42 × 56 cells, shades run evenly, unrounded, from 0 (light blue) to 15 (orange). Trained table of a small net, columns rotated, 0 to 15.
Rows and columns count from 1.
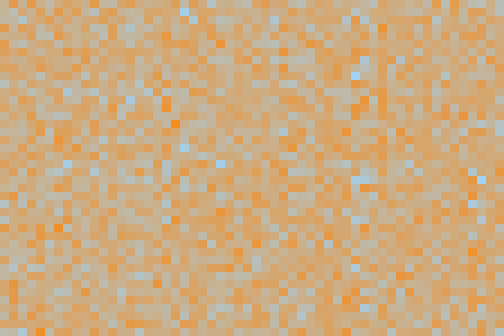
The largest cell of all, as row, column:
16, 20
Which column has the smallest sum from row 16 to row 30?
40
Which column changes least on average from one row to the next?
48
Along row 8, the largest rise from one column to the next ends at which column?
55
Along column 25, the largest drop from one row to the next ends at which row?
21
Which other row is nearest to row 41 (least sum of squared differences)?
7
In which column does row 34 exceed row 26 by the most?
53
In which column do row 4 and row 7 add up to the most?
32
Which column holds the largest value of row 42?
5
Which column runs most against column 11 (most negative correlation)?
23
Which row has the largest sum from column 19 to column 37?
28
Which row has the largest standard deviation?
22
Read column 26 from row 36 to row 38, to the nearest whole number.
8 6 9
